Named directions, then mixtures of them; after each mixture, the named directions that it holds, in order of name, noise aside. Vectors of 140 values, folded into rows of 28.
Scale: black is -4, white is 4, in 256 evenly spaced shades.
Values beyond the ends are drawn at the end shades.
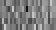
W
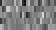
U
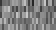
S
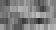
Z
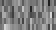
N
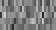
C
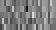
W.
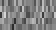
C.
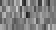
C, U.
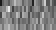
N, S, U.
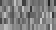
N, U.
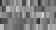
U, Z.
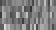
N, S, W.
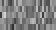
C.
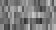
N, Z.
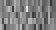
W.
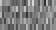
S.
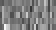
N, S, W.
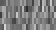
C, S, W.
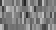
N, U.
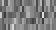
C.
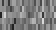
C.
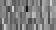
W.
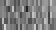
W.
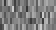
C, W.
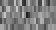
C, U.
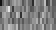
N, S, U.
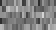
U, Z.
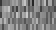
S.
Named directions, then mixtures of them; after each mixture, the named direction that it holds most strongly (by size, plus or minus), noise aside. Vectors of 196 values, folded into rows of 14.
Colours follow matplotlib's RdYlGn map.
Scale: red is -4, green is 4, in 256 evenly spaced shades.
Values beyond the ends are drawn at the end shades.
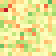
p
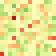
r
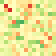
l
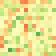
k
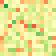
k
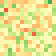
p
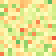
r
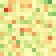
p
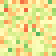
k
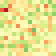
p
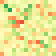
l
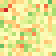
p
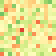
r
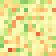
k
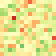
r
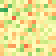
p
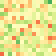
r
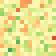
k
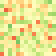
r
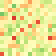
r
